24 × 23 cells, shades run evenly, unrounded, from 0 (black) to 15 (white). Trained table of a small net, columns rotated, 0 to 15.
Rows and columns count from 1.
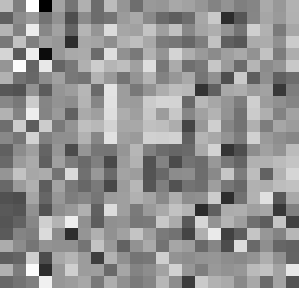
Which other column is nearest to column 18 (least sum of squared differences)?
6
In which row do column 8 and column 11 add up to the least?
22
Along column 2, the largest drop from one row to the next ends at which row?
7
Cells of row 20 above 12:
2
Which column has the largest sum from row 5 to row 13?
9
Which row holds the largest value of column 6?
19
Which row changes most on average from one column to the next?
5
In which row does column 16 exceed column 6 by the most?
20
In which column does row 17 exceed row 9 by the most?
21
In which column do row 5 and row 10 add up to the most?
3
